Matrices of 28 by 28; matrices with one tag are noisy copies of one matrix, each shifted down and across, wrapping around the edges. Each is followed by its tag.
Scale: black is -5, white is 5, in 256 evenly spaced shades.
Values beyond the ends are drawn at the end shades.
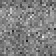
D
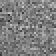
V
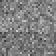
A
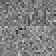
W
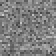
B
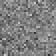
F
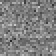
B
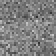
D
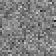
F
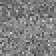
D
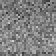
A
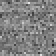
B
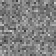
V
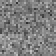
W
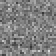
V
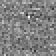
V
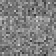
W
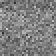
D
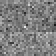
W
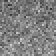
A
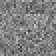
W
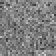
W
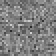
V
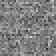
B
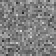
V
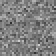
B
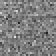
B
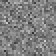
F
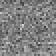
B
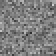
B
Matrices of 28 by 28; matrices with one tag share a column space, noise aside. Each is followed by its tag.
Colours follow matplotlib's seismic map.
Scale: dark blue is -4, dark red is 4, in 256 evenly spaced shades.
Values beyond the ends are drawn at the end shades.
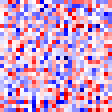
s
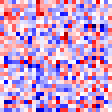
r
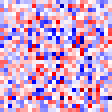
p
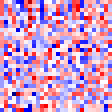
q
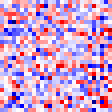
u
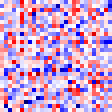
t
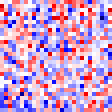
q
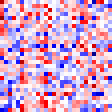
q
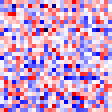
u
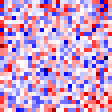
s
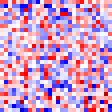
s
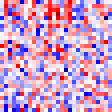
q
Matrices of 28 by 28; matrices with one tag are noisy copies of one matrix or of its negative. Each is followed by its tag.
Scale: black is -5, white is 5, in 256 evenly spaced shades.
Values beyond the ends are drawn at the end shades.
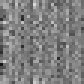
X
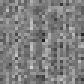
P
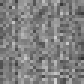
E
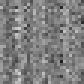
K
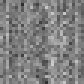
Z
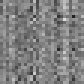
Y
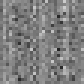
Y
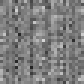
P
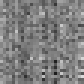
E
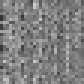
X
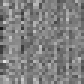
X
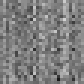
Y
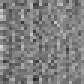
X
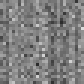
Z
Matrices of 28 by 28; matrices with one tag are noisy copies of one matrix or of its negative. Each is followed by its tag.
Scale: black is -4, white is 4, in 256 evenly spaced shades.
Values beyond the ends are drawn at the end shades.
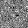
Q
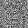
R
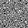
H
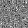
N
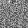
N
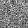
N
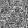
Q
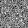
Q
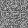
R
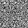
H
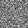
H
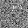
Q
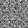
H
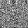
N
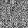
N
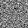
H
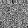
N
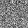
N
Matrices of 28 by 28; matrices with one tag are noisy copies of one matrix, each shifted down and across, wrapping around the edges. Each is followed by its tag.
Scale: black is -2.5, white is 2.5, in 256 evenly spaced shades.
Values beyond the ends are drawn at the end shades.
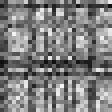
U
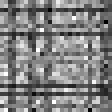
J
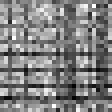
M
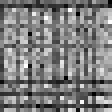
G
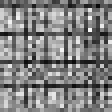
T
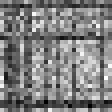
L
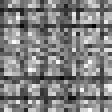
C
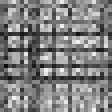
M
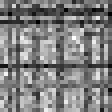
U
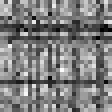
U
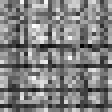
C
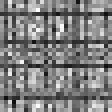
T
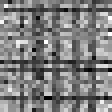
J
